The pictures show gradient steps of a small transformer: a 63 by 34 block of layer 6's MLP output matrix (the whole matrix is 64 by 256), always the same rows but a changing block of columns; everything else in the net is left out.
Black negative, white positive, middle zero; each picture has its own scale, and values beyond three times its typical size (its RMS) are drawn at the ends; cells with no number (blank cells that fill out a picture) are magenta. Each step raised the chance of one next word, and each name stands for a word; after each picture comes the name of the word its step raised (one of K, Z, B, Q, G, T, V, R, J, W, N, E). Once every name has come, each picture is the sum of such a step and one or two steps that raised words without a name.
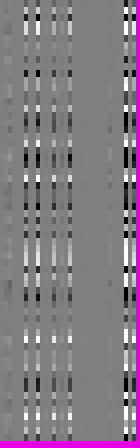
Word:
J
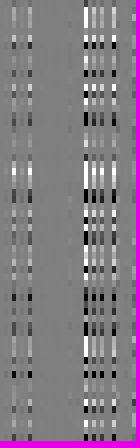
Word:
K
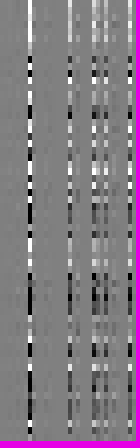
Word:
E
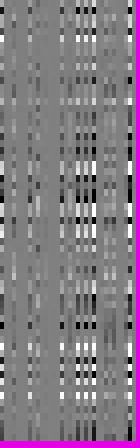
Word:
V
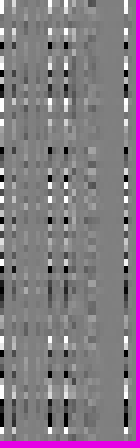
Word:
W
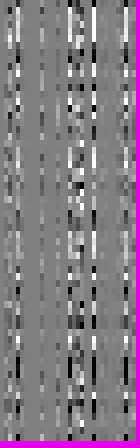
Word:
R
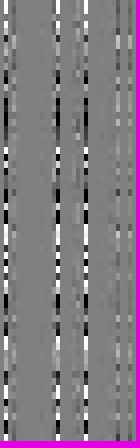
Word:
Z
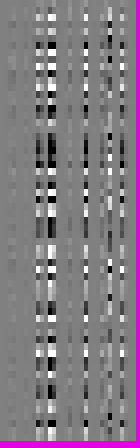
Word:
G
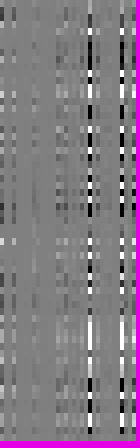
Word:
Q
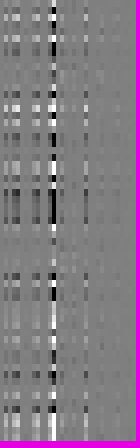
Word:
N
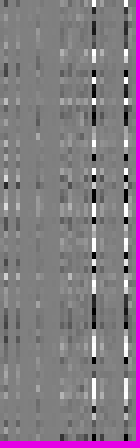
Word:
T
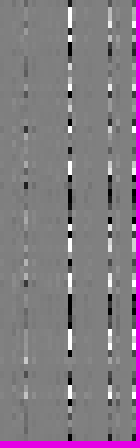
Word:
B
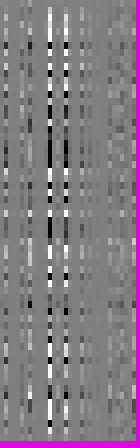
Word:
G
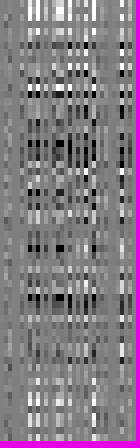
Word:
G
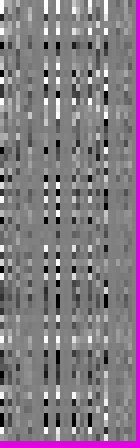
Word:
W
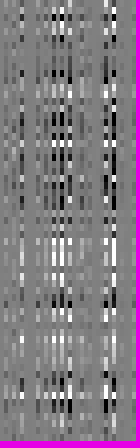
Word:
J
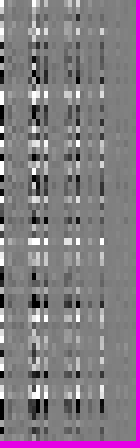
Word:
E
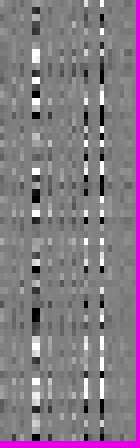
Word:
T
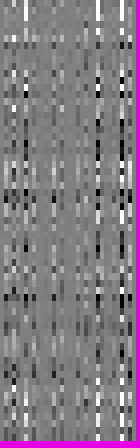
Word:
K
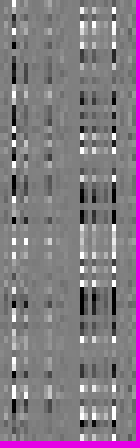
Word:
Z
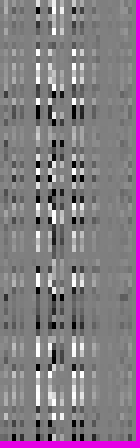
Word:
T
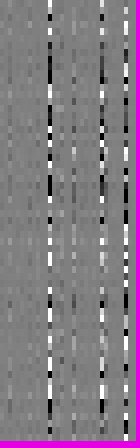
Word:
Z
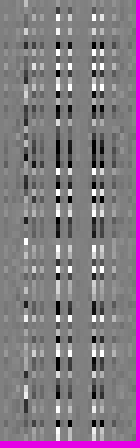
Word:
G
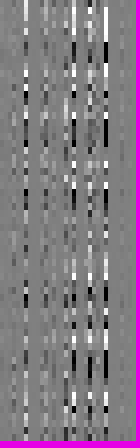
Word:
R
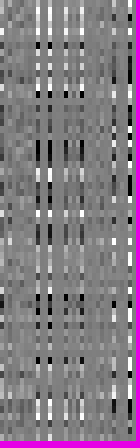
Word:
G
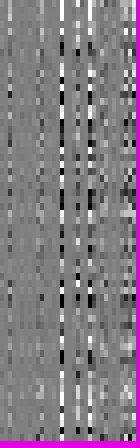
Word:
T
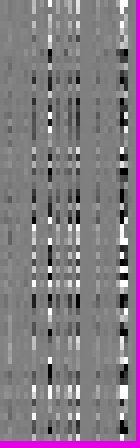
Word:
Z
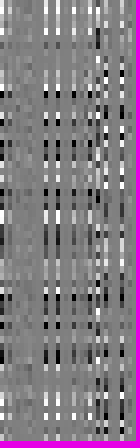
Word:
E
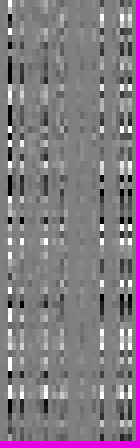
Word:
B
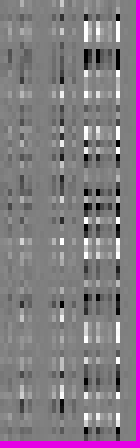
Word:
Q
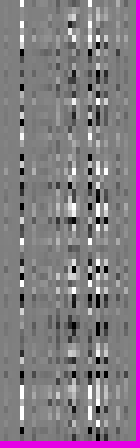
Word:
K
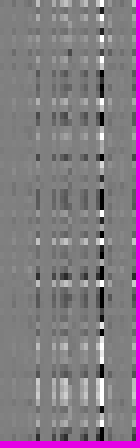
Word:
T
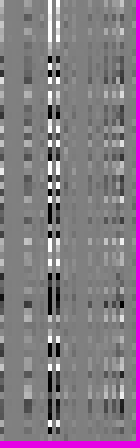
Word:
E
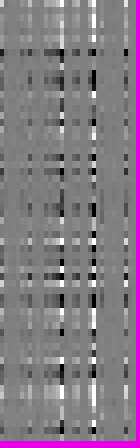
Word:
Z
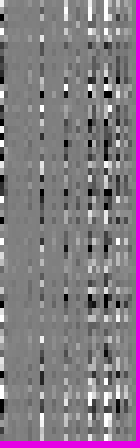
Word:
N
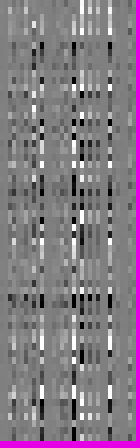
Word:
B
